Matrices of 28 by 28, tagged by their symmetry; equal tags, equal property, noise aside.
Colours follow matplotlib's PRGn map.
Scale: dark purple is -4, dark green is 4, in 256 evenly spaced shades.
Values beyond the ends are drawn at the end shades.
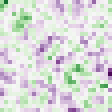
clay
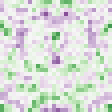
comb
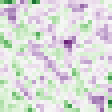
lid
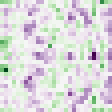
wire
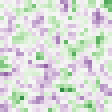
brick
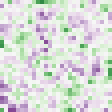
lid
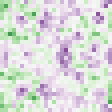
wire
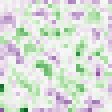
lid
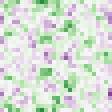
wire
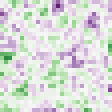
brick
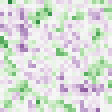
lid
